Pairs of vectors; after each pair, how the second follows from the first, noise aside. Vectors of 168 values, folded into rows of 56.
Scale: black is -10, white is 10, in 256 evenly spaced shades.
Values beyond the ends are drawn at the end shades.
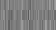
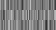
negated, scaled up.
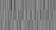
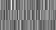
negated, scaled up.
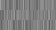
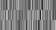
reversed, scaled up.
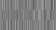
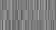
reversed, negated.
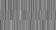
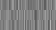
reversed, negated.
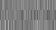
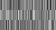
reversed, negated, scaled up.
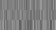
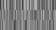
reversed, negated, scaled up.
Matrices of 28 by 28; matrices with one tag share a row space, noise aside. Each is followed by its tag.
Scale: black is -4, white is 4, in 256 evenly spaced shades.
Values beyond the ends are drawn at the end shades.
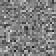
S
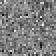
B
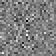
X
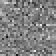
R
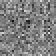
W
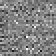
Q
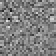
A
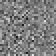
X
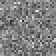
Q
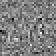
R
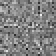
Q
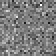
R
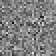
B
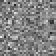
A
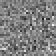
S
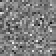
A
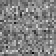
Q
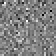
X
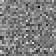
Q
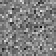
B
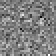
W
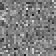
Q
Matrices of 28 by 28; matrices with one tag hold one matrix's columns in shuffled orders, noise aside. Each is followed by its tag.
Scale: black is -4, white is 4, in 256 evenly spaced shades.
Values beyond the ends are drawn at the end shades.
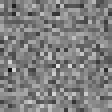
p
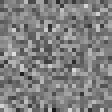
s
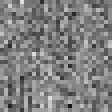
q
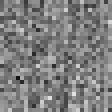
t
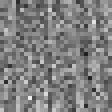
t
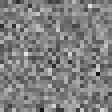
s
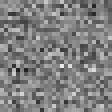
p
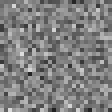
s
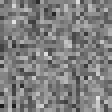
q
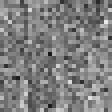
t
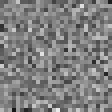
s
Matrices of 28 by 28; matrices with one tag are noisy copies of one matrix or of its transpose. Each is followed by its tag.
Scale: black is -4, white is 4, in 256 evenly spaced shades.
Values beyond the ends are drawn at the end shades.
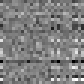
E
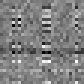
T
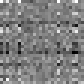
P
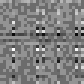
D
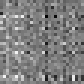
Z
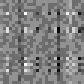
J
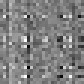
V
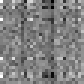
P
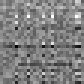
Z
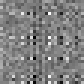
D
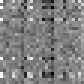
P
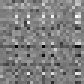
Z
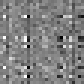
V
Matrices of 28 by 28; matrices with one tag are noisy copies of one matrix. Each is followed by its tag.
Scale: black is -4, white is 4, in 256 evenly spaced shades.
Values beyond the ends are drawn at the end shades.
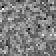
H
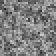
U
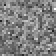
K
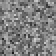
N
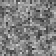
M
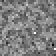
H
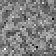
H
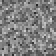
H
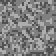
H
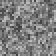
M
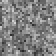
N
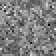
K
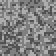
K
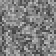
N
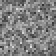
H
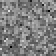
K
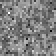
M
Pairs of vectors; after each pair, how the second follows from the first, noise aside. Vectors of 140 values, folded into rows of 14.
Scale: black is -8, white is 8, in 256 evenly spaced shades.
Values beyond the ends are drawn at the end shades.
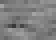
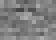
wrapped around.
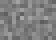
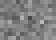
sign-scrambled.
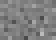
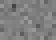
reversed, negated, partly zeroed.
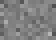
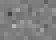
wrapped around, negated, partly zeroed.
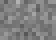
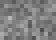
wrapped around.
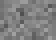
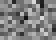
wrapped around, scaled up.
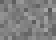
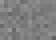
wrapped around, shrunk.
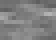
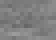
wrapped around, shrunk.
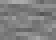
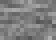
wrapped around.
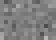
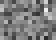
wrapped around, scaled up.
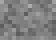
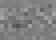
reversed, negated, partly zeroed.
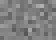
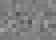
reversed, negated, partly zeroed.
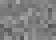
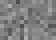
sign-scrambled.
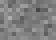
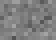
wrapped around, negated, partly zeroed.
